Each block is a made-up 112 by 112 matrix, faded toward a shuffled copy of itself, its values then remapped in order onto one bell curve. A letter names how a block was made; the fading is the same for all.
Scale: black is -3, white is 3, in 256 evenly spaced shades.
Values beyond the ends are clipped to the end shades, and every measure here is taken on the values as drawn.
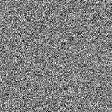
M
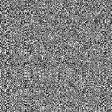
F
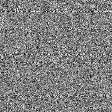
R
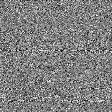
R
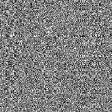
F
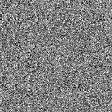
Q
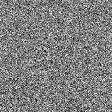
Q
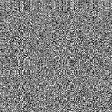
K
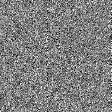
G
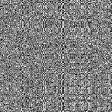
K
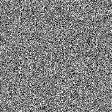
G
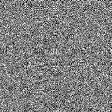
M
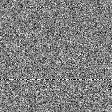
R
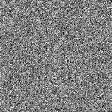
Q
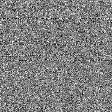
R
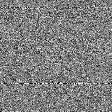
R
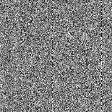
G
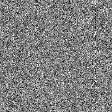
G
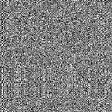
F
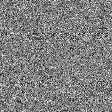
R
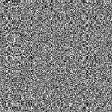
K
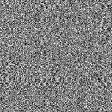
M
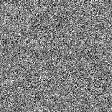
Q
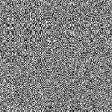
K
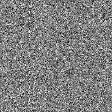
G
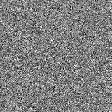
Q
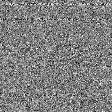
R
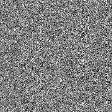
G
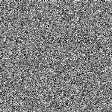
R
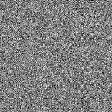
M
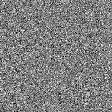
Q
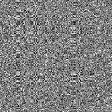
K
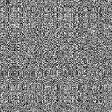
K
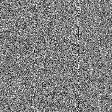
G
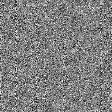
G
